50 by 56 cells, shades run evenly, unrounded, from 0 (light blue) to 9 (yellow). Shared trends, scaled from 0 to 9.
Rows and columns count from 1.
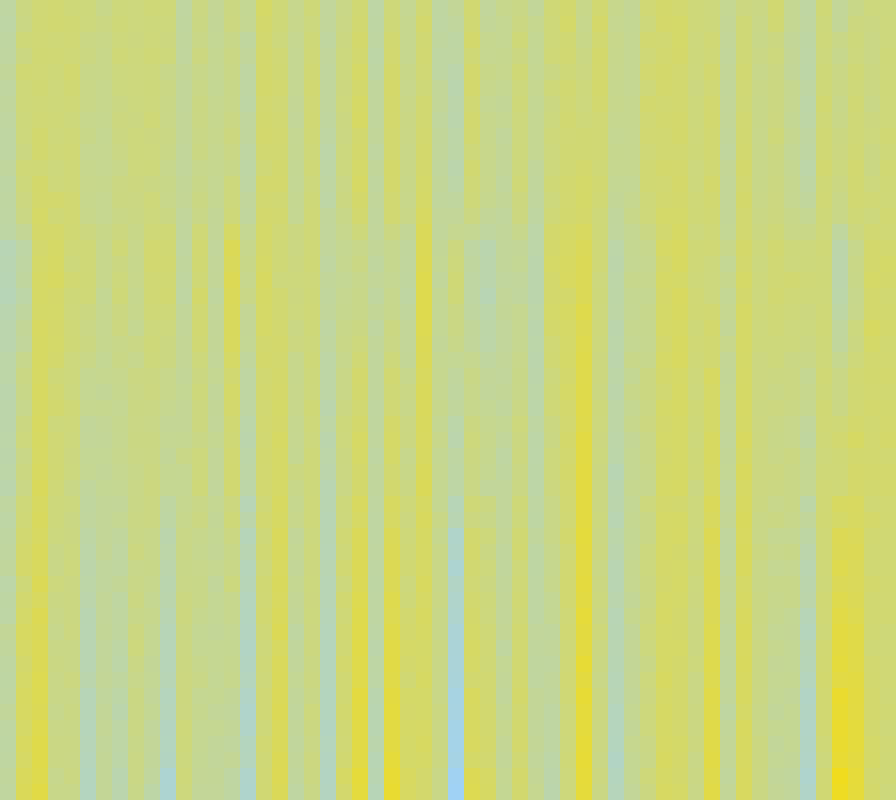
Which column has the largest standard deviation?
53
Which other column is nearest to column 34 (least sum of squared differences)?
1
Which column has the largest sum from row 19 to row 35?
37
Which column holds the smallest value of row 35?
29
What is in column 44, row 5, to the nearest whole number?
5
